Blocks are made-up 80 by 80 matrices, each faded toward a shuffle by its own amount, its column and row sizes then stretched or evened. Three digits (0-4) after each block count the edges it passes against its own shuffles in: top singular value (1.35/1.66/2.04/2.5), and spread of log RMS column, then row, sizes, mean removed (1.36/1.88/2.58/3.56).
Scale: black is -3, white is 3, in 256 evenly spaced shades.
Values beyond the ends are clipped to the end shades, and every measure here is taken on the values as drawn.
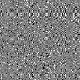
4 2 1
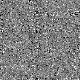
1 1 2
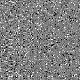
3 1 1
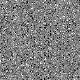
0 2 0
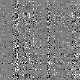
1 4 3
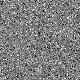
0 0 1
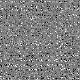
0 2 3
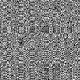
4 1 0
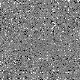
1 2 2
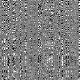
4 4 1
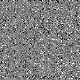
0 2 2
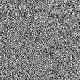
2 0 0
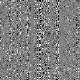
3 4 1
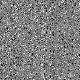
1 2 1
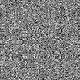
2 0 0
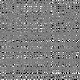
4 3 4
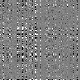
4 4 3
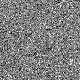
1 0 0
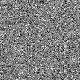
2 0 0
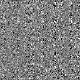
1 3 1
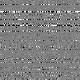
4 1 4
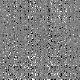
2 3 2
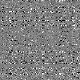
3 2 3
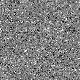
0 0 1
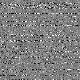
2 0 4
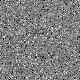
1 0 0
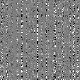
3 4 1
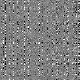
3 4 2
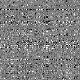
3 2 3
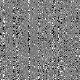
3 4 2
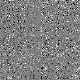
1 3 2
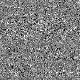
0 1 2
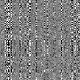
4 4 1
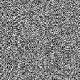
3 1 0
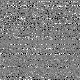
0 0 4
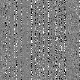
1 4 0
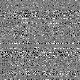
1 1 4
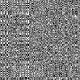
4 3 0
